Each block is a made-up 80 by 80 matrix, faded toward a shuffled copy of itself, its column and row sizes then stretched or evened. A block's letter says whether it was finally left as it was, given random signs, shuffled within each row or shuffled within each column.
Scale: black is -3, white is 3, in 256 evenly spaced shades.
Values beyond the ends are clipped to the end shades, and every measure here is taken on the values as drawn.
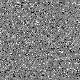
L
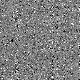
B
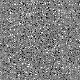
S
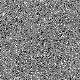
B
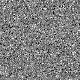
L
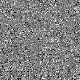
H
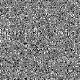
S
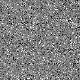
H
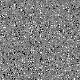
H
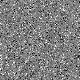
B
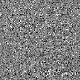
S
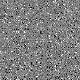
S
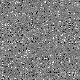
S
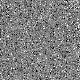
B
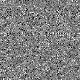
S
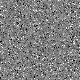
B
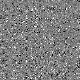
S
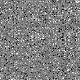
S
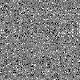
S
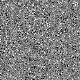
B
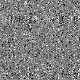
S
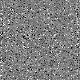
H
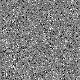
B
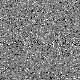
L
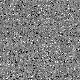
L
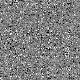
H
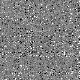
H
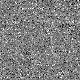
L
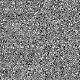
S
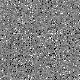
H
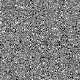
S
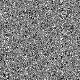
B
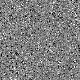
B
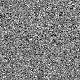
L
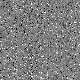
B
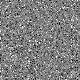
B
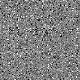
S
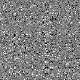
S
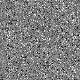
B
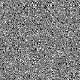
S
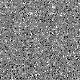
H
